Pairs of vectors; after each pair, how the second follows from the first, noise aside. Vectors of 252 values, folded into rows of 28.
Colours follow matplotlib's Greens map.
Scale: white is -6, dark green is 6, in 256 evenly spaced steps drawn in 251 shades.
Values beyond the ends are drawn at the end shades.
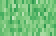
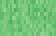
shrunk.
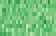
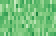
wrapped around.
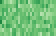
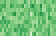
wrapped around, negated.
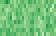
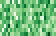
reversed, scaled up.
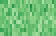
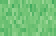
shrunk.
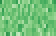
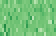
wrapped around, negated, partly zeroed.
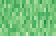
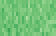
wrapped around, negated, shrunk.
